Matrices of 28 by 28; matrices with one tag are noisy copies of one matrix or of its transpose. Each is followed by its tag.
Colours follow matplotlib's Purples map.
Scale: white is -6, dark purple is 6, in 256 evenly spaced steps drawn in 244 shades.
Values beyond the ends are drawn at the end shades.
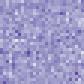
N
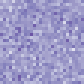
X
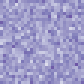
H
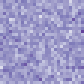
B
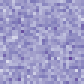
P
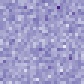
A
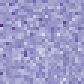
H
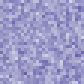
P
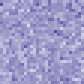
B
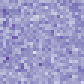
A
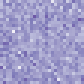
X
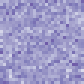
N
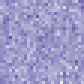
N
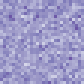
A
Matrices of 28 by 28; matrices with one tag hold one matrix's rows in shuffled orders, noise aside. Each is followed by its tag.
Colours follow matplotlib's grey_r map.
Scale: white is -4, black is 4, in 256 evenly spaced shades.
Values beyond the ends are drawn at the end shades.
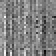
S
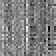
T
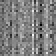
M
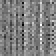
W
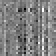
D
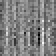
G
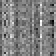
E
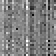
T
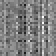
D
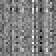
M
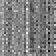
T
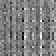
W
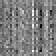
M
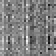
T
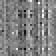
D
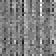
W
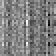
T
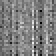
M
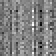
M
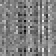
D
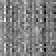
S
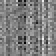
D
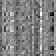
E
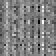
G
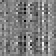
D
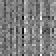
W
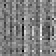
W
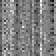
E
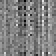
D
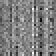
M
